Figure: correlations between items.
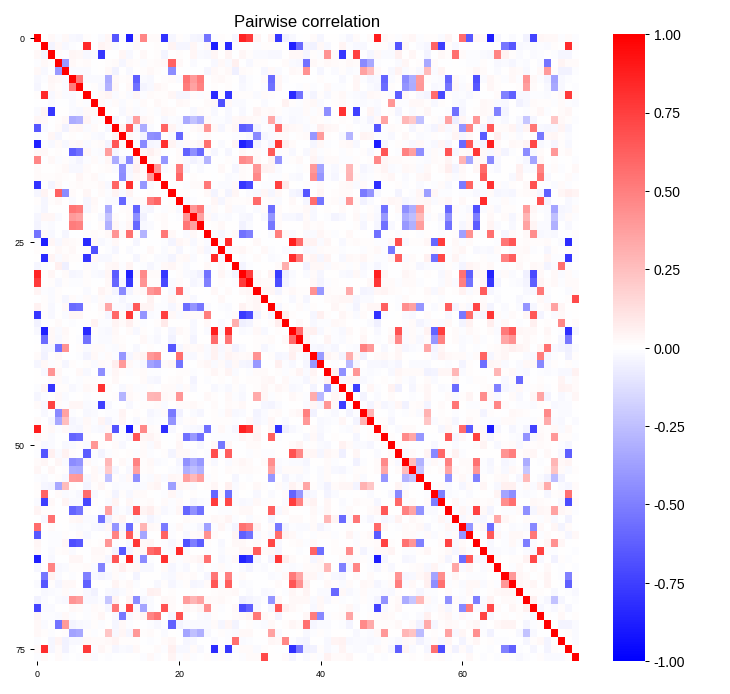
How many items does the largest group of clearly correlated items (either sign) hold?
16
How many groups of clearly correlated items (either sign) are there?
10
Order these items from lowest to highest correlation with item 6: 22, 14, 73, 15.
14, 73, 15, 22
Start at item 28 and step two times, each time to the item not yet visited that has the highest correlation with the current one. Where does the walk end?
35
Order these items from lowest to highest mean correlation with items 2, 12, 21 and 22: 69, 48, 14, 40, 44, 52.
14, 52, 44, 48, 40, 69
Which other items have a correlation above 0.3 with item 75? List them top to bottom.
1, 7, 56
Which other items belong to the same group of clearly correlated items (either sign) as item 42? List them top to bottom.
68
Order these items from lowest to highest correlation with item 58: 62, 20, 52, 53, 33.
20, 53, 52, 33, 62
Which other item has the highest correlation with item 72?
38
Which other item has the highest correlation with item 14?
62
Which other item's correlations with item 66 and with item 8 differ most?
26
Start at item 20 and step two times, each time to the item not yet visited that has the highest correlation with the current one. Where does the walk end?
71
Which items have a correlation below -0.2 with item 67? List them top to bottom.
1, 7, 56, 75
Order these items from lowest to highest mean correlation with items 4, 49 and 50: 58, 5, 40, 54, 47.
5, 54, 40, 47, 58
